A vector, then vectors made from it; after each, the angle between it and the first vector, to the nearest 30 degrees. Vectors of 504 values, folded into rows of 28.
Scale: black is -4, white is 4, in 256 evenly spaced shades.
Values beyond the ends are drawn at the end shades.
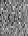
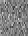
150 degrees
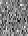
90 degrees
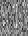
60 degrees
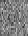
30 degrees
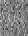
150 degrees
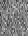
60 degrees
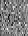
30 degrees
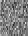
120 degrees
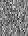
60 degrees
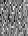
30 degrees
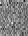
120 degrees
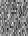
120 degrees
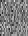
60 degrees
